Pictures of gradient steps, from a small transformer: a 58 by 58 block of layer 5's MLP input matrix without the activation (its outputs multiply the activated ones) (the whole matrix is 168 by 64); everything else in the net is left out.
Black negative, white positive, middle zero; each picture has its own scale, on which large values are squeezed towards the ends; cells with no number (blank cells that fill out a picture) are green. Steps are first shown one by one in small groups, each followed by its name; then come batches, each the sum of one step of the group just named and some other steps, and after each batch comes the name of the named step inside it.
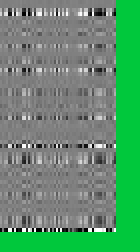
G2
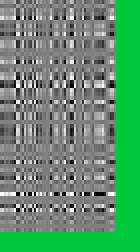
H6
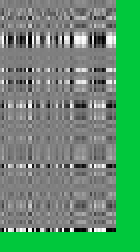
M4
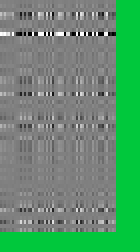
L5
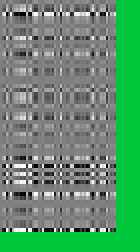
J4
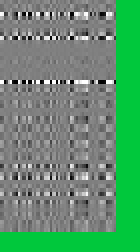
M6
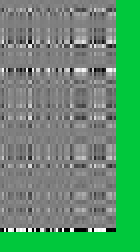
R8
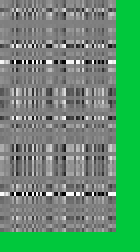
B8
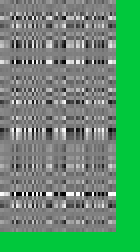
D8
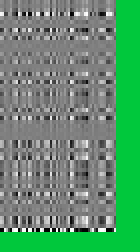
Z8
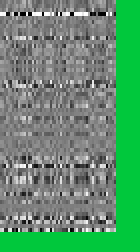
J4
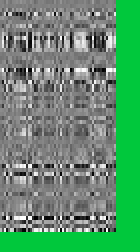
M4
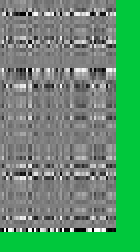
R8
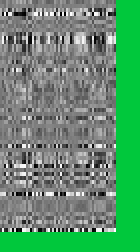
G2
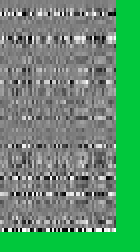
G2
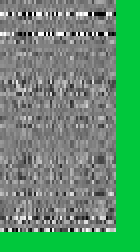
L5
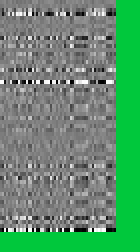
R8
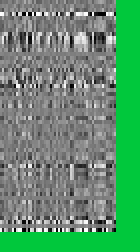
M4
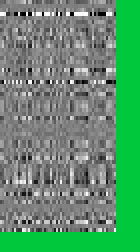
Z8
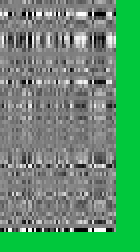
M4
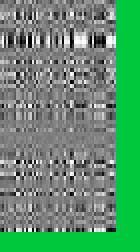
M4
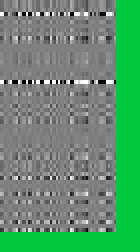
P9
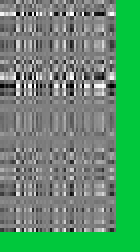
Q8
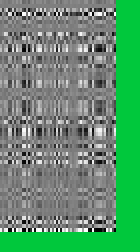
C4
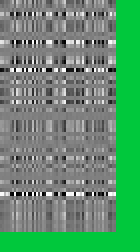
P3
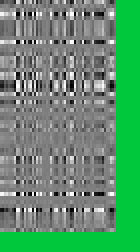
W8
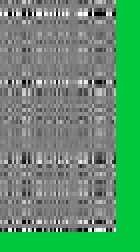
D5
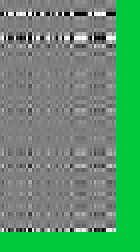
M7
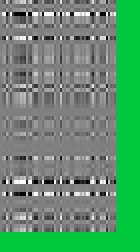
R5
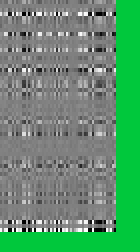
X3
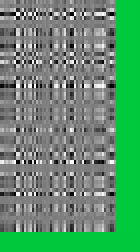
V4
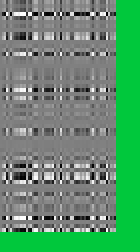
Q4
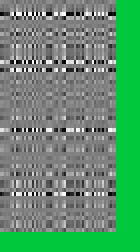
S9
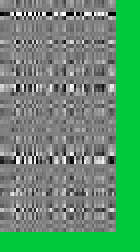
S9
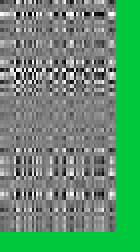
W8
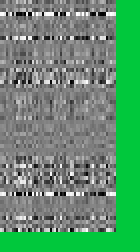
R5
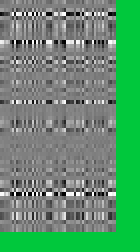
P3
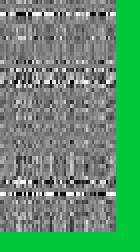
R5
